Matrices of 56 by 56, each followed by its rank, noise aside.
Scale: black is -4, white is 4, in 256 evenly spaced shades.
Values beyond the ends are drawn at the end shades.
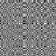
three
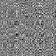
six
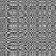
two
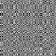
three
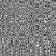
six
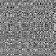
six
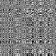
three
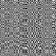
three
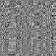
six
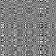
three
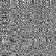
six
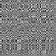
three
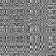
three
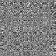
six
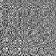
six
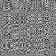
six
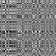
two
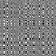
two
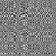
three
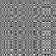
two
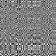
three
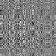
four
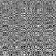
four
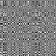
three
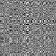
four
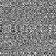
six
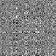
six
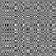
two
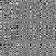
four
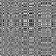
two
